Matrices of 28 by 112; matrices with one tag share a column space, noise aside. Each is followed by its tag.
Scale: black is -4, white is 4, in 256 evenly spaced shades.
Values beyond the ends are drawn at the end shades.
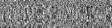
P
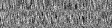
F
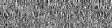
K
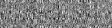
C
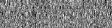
K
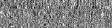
K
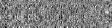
P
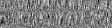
F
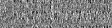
C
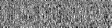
P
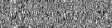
C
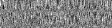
F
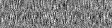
F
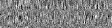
F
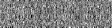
P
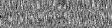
F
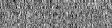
K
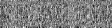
P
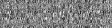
C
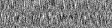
F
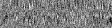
F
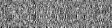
P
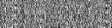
P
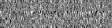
C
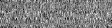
C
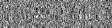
P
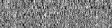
K
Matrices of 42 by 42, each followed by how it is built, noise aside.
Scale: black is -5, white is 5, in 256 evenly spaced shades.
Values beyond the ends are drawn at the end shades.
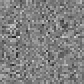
low rank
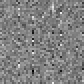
uneven columns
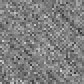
Toeplitz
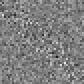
banded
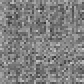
blocks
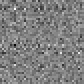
low rank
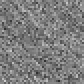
Toeplitz
